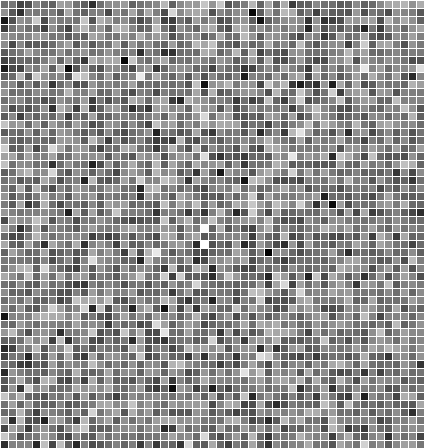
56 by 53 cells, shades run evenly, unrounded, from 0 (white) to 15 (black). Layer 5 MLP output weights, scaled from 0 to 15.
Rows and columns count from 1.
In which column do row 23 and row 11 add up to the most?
38
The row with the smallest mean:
16
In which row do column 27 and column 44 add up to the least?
7
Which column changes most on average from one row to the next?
26
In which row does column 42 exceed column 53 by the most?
11
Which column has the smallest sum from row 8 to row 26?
25
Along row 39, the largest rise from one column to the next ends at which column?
12
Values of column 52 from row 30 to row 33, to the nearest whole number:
9 11 7 4
